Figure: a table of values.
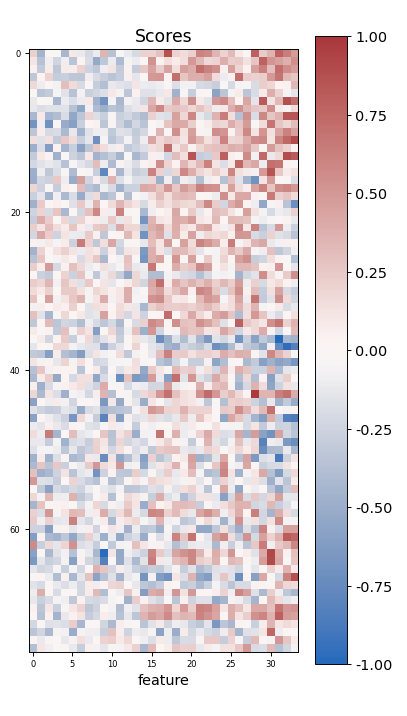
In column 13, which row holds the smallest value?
41
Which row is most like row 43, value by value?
0
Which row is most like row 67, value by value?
65
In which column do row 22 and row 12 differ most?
2
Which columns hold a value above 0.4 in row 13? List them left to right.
20, 24, 27, 29, 32, 33
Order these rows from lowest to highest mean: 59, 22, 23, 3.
59, 23, 3, 22
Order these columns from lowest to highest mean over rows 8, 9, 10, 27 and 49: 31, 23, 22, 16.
16, 22, 23, 31
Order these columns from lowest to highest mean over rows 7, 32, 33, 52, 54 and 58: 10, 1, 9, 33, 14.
14, 10, 1, 33, 9
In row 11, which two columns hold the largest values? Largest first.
33, 32
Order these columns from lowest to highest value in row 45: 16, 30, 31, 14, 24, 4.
4, 31, 14, 24, 16, 30
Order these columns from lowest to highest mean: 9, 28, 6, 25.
9, 6, 28, 25
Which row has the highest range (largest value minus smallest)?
63
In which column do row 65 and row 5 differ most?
8
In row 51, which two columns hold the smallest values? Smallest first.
31, 9
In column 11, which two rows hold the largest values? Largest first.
20, 52
